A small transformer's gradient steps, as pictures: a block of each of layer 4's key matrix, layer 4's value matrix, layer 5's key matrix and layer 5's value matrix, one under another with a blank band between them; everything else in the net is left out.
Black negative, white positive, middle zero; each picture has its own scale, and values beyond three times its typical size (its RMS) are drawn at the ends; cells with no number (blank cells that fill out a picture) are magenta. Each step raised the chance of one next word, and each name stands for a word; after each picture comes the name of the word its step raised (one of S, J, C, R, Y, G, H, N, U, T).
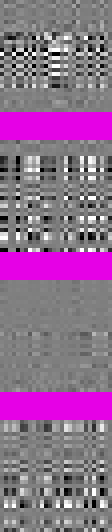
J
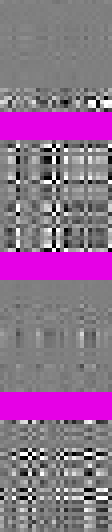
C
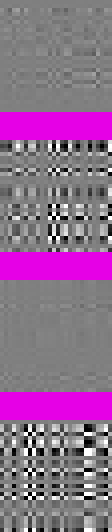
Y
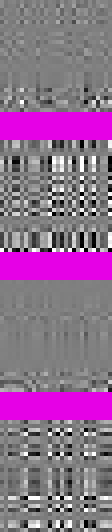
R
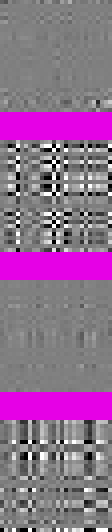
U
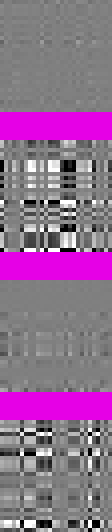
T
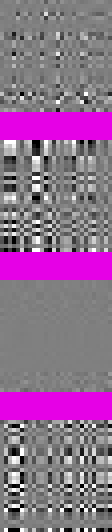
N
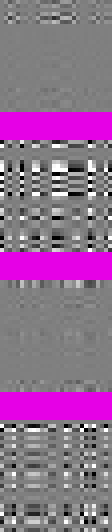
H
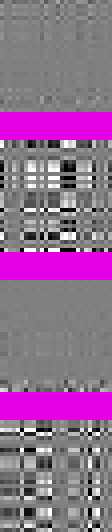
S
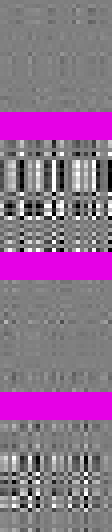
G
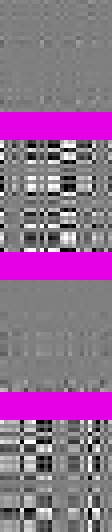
U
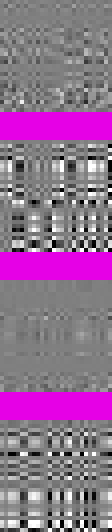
T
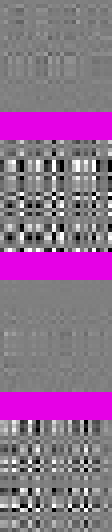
J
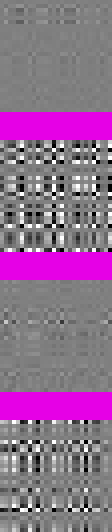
U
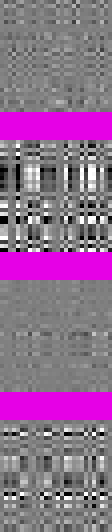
G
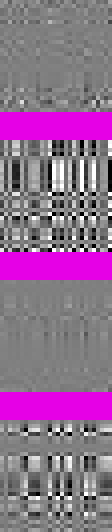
G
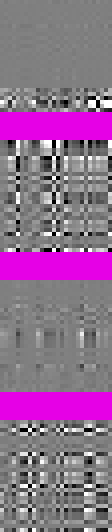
N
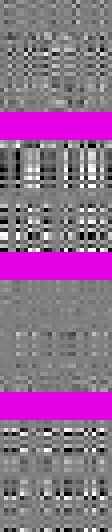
S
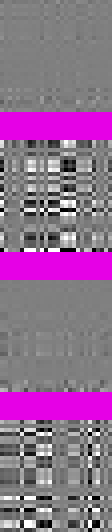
R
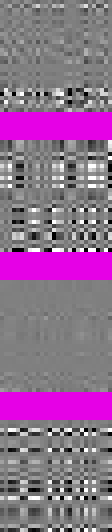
S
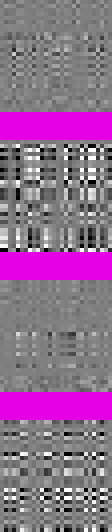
C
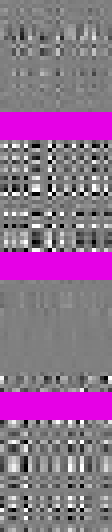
U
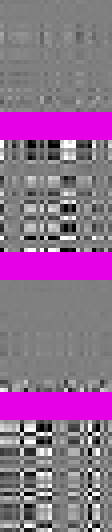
Y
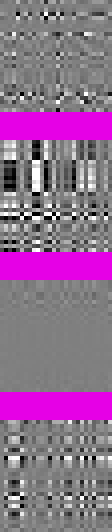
G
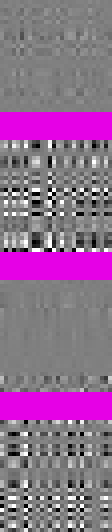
R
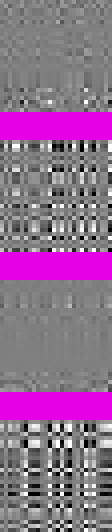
Y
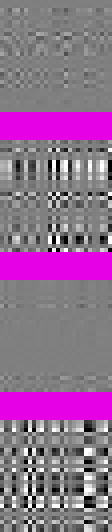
J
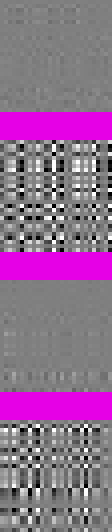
H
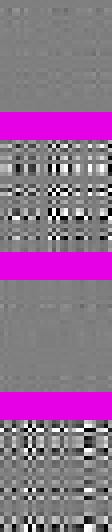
H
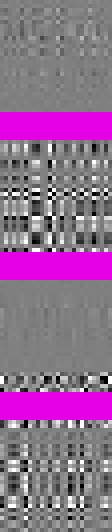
J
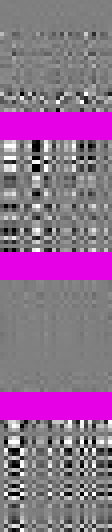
Y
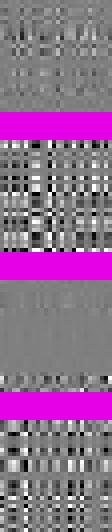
S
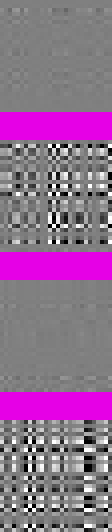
U
